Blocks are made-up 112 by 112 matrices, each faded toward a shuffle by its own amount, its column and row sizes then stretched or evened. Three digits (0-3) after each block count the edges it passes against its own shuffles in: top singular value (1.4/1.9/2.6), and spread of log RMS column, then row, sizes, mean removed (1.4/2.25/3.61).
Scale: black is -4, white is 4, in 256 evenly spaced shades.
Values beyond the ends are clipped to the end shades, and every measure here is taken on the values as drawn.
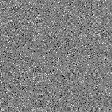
2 0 0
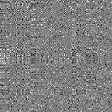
3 1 1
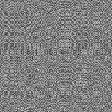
3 1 0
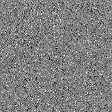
1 1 0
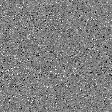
1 0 1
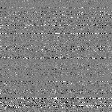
2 1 3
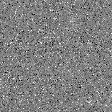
1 0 1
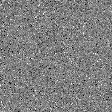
0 1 0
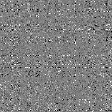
2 2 2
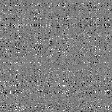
1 2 2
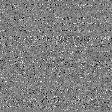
1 0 2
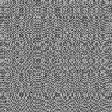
3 0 2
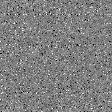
1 0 1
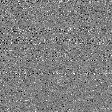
1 0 2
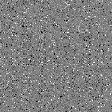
2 1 1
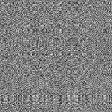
3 1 2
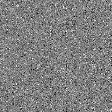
1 2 0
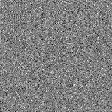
2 0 0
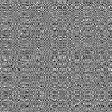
3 1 2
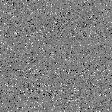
1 0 1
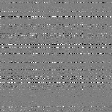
3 1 3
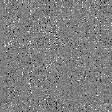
1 2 1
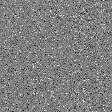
0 1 0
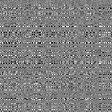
3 2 3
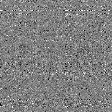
2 1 2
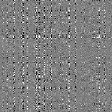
3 3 2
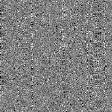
2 2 0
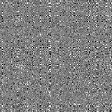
3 2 2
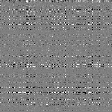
3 2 3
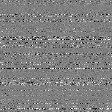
1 0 3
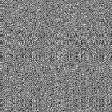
3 1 1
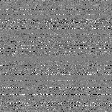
1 0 3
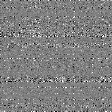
0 1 3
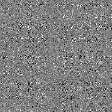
0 2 2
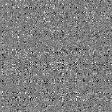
2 2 2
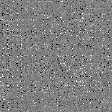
1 2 2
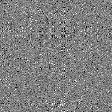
2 1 1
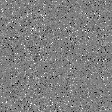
1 1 1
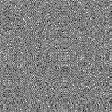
3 0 0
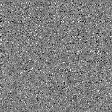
1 1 1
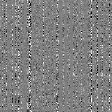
2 3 0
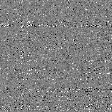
0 1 2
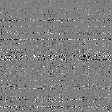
1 2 3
